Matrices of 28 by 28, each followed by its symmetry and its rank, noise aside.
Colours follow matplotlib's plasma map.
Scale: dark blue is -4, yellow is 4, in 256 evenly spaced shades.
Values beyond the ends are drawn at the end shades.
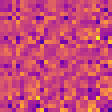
symmetric, rank three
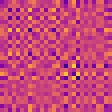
symmetric, rank two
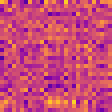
no symmetry, rank four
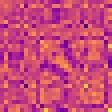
symmetric, rank four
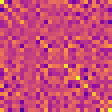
symmetric, rank four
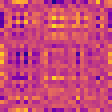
antisymmetric, rank two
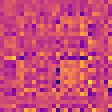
no symmetry, rank three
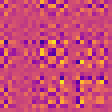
symmetric, rank two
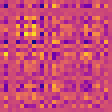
symmetric, rank two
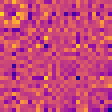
symmetric, rank four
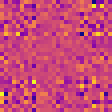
antisymmetric, rank four
